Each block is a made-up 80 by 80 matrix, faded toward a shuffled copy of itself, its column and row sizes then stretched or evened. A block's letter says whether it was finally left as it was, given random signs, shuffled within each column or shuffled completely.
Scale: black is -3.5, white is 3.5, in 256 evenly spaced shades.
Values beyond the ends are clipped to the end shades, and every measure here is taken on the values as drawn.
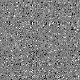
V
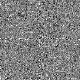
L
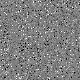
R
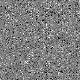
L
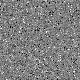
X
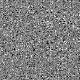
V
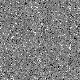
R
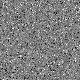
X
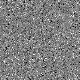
R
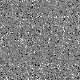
L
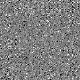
V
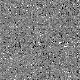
L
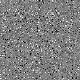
V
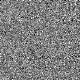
L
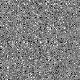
V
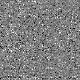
V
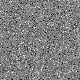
X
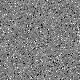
X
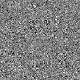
V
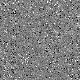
R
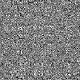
V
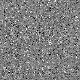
L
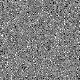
R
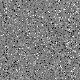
R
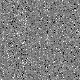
R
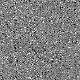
L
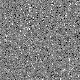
R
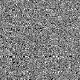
V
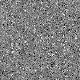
R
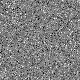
X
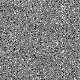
R
